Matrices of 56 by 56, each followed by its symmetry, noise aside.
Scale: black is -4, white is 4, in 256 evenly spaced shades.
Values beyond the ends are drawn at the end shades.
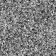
same after a half turn.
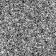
same after a half turn.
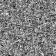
antisymmetric.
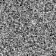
symmetric across the other diagonal.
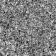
symmetric across the other diagonal.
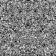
mirrored left to right.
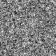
symmetric across the other diagonal.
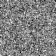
antisymmetric.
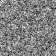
symmetric.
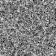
no symmetry.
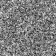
symmetric.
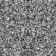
mirrored left to right.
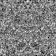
mirrored left to right.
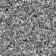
no symmetry.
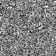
no symmetry.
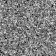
antisymmetric.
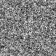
same after a half turn.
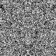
mirrored left to right.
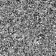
antisymmetric.
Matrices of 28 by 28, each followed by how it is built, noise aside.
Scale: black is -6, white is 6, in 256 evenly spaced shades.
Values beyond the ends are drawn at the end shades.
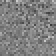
upper triangular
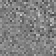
upper triangular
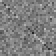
diagonal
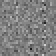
uneven columns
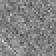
Toeplitz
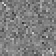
diagonal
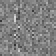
uneven columns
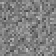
Hankel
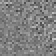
upper triangular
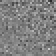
upper triangular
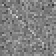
diagonal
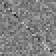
diagonal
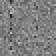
uneven columns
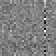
uneven columns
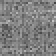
blocks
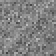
Hankel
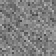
Toeplitz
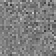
upper triangular
